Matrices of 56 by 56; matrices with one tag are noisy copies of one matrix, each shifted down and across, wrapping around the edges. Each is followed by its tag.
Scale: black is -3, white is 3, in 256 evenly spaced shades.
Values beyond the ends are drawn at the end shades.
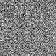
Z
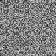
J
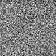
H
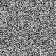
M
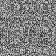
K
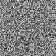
J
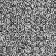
K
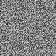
Z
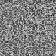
M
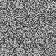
M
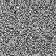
H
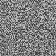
Z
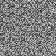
J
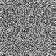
H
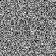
J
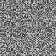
J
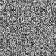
K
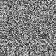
M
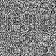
K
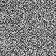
H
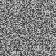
M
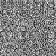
K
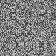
K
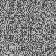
K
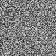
J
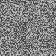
Z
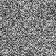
H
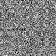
J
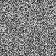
Z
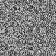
K
